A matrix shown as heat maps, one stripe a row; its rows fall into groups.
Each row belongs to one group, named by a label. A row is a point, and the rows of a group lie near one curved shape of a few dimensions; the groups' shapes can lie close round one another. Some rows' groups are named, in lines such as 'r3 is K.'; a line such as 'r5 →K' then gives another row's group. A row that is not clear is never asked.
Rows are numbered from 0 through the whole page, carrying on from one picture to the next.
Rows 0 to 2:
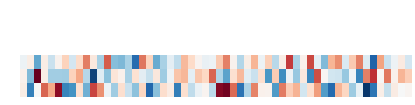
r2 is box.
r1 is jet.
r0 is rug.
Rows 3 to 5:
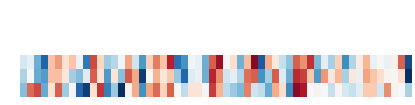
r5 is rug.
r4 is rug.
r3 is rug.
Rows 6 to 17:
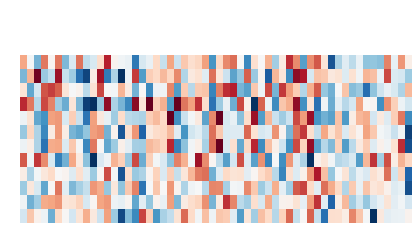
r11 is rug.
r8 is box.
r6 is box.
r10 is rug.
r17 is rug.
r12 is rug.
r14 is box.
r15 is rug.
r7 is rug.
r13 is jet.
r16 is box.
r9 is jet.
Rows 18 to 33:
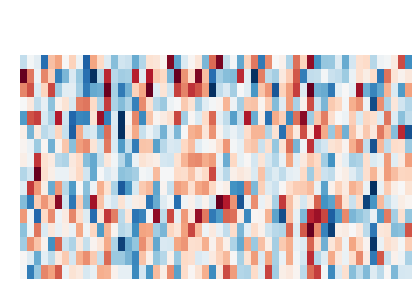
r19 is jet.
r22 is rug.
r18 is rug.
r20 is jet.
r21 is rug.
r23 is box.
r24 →rug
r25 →jet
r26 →jet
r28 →box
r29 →box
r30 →jet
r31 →rug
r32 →rug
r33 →box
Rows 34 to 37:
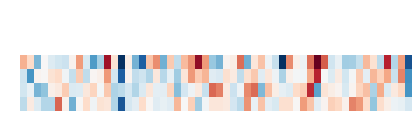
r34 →box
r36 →rug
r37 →rug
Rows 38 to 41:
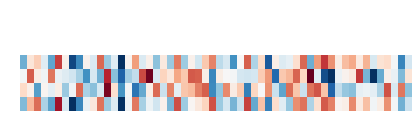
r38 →rug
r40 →box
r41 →rug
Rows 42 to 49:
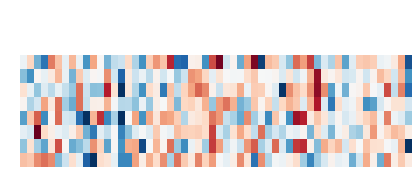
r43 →box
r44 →box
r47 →jet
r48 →rug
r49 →jet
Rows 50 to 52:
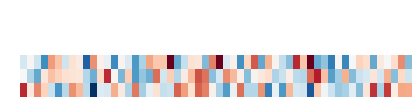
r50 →rug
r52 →jet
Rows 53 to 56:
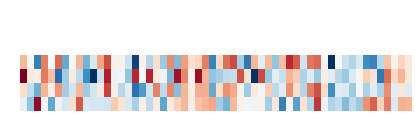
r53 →box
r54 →jet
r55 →box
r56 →jet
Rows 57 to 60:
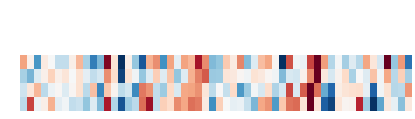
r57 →box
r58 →box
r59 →jet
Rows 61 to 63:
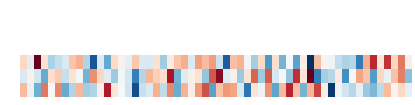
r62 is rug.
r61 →jet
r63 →box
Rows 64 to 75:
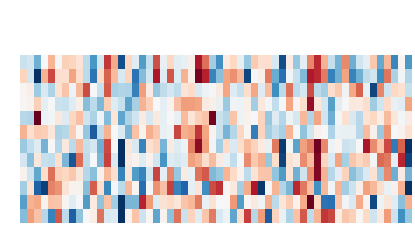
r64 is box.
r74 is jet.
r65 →box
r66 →rug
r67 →jet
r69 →jet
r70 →box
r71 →box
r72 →box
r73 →rug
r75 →rug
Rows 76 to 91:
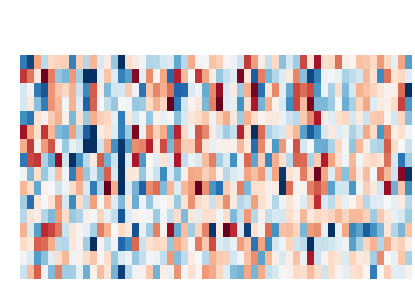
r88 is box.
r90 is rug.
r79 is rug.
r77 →jet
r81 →jet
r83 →rug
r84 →box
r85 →box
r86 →box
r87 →rug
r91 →rug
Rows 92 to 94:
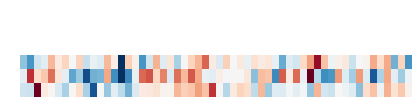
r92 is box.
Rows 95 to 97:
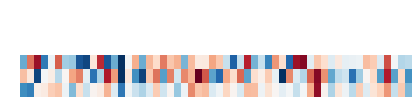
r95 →rug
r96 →box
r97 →box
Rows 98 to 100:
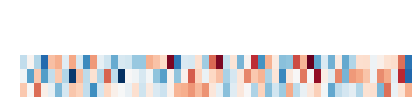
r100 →jet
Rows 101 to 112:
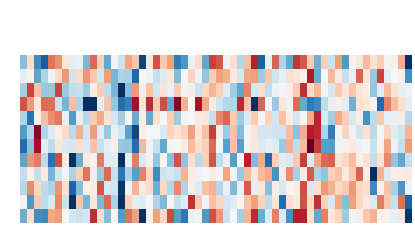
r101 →rug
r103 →rug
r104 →jet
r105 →box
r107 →jet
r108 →rug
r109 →rug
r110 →rug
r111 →box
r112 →rug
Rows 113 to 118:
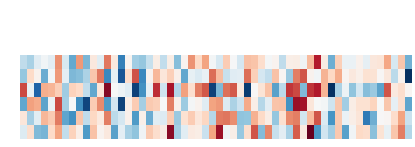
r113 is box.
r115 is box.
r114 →rug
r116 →rug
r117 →box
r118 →rug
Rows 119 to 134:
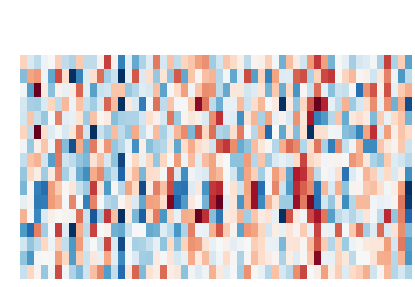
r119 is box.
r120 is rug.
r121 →jet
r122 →box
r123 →rug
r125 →box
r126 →rug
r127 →rug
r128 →rug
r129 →rug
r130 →box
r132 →box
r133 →box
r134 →rug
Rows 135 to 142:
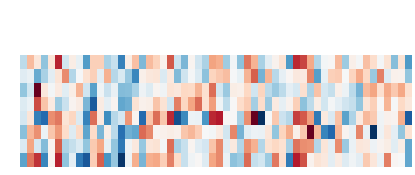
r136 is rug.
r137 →jet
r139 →rug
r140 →jet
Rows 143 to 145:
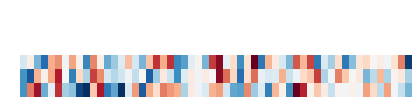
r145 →rug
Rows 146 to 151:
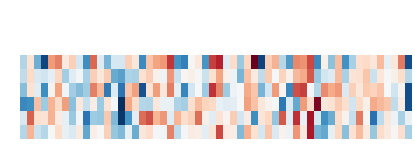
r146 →rug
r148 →rug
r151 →rug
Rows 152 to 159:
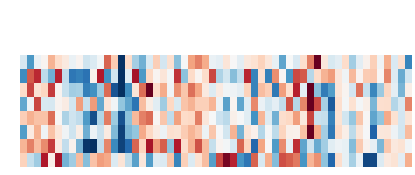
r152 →box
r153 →rug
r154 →jet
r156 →jet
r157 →jet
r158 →jet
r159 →box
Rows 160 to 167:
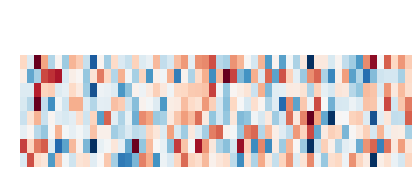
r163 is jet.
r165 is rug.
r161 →box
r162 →jet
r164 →jet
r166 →jet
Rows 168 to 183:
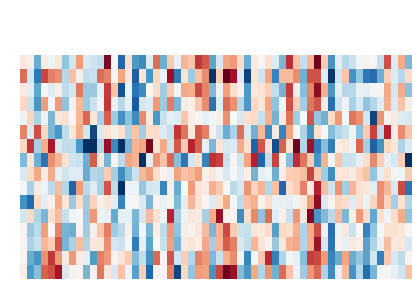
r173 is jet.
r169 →box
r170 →box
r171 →box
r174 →jet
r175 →rug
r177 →box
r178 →box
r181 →box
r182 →box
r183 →box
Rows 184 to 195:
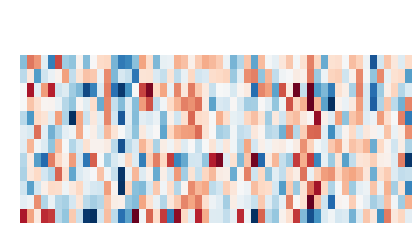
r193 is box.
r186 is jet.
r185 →rug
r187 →jet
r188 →box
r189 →jet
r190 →rug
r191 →rug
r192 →rug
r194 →jet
